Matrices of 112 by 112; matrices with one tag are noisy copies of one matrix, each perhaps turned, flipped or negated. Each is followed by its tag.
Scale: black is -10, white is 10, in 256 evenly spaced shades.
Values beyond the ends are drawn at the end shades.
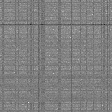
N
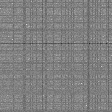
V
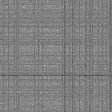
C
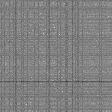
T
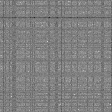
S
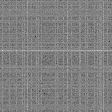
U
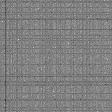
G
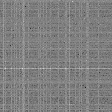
V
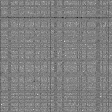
S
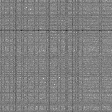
T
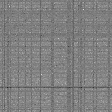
N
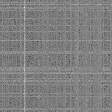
N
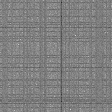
U
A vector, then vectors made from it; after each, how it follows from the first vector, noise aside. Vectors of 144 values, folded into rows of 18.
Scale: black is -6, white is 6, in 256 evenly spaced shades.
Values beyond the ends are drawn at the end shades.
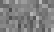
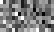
reversed, scaled up.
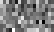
reversed, scaled up.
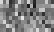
reversed, scaled up.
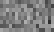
wrapped around, negated.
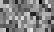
negated, scaled up.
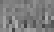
wrapped around, negated, partly zeroed.
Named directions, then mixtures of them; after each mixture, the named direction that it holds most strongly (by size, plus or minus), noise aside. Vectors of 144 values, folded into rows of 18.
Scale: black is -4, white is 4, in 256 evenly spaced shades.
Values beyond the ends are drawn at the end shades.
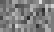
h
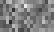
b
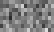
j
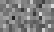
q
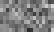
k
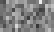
h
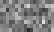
k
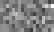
k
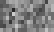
b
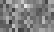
b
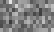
b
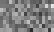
k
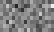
q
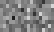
q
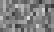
h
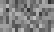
k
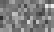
h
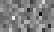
q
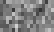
b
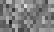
b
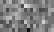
b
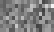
h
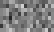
j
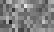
b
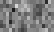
b
